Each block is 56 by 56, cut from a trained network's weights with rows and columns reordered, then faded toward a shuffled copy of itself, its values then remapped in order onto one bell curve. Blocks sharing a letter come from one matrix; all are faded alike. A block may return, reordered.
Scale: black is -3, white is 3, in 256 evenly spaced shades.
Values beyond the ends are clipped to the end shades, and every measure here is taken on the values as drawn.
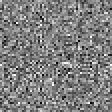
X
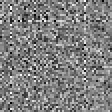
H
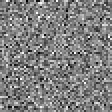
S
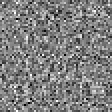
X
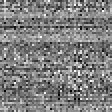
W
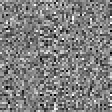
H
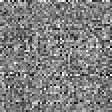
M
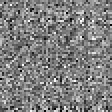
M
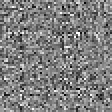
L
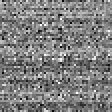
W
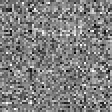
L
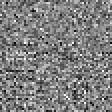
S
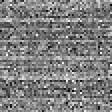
W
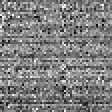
W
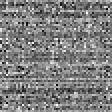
W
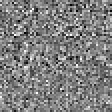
L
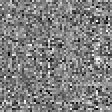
H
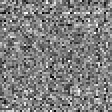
L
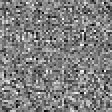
X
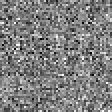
M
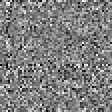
L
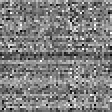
W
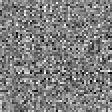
M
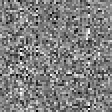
H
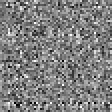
L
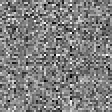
H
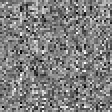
H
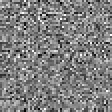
S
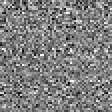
S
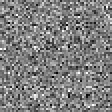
S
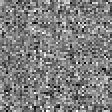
M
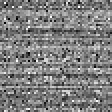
W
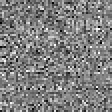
X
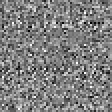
L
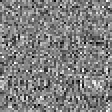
S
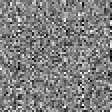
H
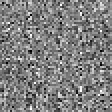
H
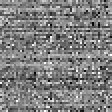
W
